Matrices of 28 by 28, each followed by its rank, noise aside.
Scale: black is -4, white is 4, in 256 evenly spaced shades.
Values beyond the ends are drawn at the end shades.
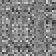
four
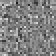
six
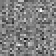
eight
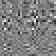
four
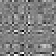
two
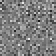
six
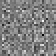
four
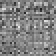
four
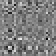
three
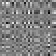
two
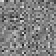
six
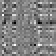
two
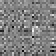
three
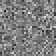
eight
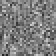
eight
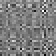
three
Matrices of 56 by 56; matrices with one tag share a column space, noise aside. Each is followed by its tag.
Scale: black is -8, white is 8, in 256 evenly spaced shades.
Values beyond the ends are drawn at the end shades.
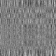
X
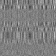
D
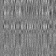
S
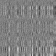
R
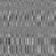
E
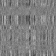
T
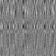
S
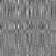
S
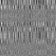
D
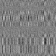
E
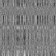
T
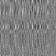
S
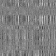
T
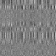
D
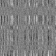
T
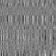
T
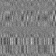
E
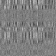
D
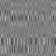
E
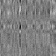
S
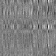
S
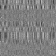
D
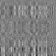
R
